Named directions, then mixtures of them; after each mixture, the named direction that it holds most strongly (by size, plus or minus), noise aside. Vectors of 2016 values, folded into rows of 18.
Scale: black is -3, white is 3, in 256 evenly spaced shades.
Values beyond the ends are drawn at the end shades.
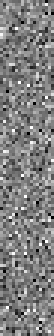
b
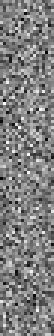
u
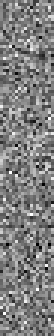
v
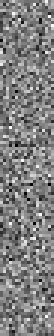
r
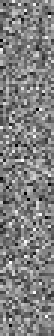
r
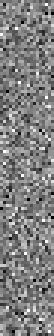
b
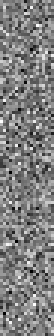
u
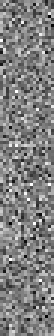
r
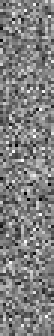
r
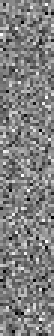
b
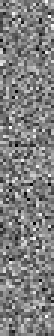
r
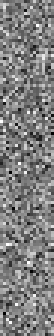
u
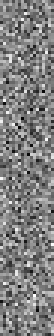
u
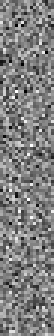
r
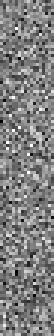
u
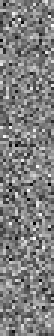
r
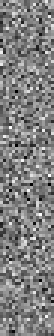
r
